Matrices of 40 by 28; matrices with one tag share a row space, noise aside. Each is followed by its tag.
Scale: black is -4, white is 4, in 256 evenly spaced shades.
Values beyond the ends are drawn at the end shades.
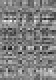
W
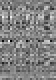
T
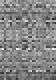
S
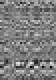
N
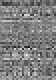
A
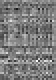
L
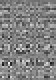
T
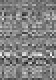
S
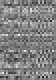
L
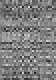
A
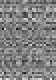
S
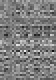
N
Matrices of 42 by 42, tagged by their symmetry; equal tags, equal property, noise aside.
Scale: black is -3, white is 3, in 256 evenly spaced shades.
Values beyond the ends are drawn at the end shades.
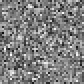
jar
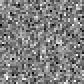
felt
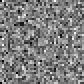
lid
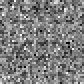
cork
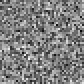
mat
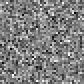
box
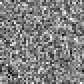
jar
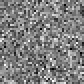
box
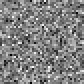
lid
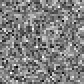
jar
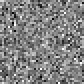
lid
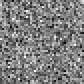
box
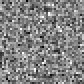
felt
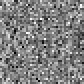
lid
